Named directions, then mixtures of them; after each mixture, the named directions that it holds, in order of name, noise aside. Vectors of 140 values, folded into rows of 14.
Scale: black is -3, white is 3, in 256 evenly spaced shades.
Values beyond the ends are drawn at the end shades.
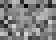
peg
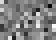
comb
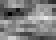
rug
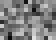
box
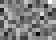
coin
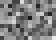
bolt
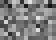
peg.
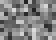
box.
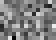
coin, comb.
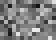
box, coin, peg.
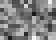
box, coin, peg.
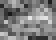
peg, rug.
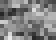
box, rug.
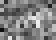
comb, rug.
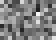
bolt, comb.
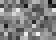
coin, peg, rug.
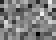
coin, rug.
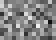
bolt, comb, peg.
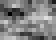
rug.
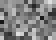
box, coin.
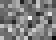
bolt.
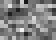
box, peg, rug.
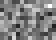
bolt, comb, peg.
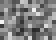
bolt, box, peg.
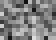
box.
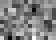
box.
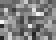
bolt, box.
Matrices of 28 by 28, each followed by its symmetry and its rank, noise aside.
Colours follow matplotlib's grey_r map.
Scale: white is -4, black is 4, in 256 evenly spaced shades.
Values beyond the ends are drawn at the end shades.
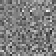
no symmetry, rank five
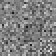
symmetric, rank six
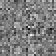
no symmetry, rank six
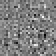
antisymmetric, rank six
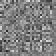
symmetric, rank five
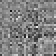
symmetric, rank five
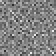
symmetric, rank six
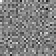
no symmetry, rank five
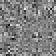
antisymmetric, rank six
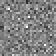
symmetric, rank seven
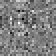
antisymmetric, rank six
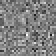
no symmetry, rank five
